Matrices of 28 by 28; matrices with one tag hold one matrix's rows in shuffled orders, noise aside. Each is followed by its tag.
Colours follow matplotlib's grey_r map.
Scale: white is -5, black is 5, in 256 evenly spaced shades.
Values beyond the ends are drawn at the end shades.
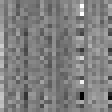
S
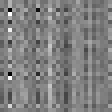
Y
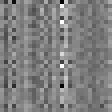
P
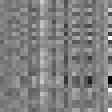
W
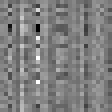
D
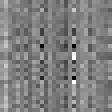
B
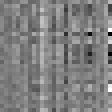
W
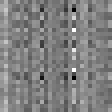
B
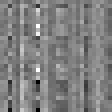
D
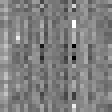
B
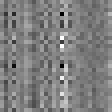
P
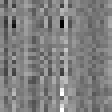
P
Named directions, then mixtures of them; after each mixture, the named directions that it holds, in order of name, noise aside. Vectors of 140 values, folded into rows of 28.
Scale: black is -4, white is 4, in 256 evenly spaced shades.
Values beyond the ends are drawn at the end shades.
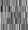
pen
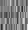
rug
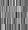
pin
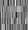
pin.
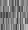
pen, pin, rug.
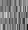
pen, rug.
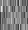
pen.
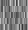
pen, pin, rug.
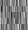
pen, rug.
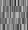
pen, pin, rug.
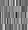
pin, rug.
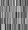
pin.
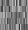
pen, pin.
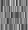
pen, pin, rug.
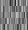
pen, pin, rug.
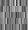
pen, pin, rug.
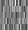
pen, pin, rug.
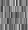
pen, pin, rug.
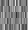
pen, pin, rug.
